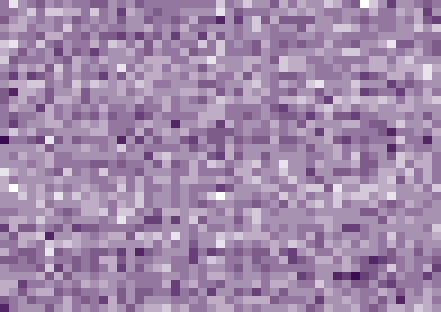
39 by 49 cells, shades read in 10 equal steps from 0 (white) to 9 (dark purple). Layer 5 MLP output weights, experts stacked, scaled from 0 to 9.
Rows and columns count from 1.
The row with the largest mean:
18
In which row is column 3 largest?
36
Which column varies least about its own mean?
21
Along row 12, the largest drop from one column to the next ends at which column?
3
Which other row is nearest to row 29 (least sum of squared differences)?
15
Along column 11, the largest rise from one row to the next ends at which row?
7
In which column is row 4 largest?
34
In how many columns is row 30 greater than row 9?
21
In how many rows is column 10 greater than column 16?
12
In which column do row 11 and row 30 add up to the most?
6
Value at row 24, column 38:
1
